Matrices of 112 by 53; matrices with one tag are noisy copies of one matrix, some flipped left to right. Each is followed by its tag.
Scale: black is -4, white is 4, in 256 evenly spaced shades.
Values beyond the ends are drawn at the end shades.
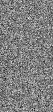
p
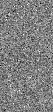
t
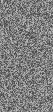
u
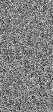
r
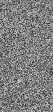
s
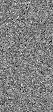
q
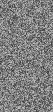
s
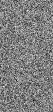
s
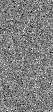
r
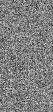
p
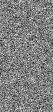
s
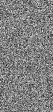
p
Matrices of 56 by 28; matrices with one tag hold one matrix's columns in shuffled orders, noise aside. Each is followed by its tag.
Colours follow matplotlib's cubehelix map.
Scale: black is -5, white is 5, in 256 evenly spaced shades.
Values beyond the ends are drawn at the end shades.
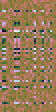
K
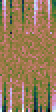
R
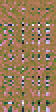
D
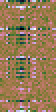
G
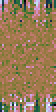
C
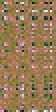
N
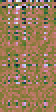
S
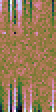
R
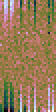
R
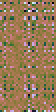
N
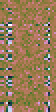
D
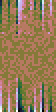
R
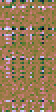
G
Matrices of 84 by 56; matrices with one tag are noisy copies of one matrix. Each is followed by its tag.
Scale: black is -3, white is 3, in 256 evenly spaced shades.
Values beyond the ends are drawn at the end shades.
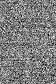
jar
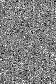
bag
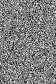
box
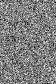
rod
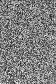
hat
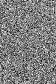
bag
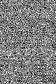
jar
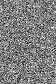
box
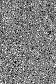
hat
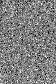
hat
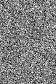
box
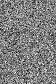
box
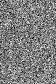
box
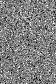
rod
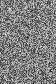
bag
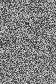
rod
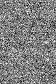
jar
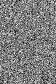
bag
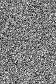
rod
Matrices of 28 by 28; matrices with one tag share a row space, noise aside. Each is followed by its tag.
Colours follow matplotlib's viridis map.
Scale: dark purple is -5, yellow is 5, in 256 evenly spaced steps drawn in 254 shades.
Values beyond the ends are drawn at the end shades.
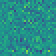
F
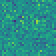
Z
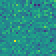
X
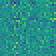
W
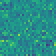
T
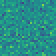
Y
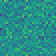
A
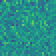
Y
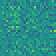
W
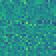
A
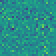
Y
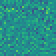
Y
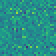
W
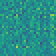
W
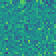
A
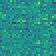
X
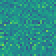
T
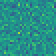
T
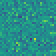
W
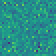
Z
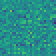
X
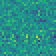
Z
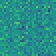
A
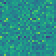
T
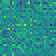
X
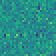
Z
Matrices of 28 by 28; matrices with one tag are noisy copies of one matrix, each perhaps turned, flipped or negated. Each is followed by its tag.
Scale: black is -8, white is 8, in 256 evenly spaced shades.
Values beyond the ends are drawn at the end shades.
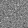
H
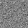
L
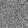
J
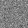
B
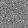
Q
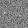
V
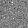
B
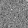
J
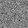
Q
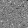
J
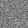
H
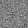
Q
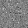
Q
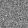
Q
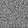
H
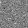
V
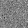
B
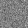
B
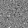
H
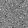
L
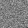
J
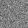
L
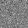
B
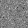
V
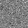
B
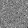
J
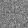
Q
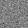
H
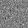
H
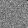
J
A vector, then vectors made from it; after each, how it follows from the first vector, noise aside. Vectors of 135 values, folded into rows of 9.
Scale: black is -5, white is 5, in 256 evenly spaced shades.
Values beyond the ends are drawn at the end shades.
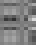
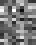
wrapped around, negated, scaled up.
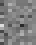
reversed, partly zeroed.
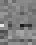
reversed, partly zeroed.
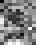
wrapped around, negated, scaled up.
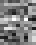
negated, scaled up.
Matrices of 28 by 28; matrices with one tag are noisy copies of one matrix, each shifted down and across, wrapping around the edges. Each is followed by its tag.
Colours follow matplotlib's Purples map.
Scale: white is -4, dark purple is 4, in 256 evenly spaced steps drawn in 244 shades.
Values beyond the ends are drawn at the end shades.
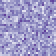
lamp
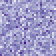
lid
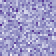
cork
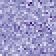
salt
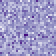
cork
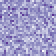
lamp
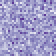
cork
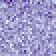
salt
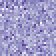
lid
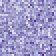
lamp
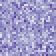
cork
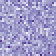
lamp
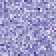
lid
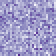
lamp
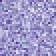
lamp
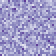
lid
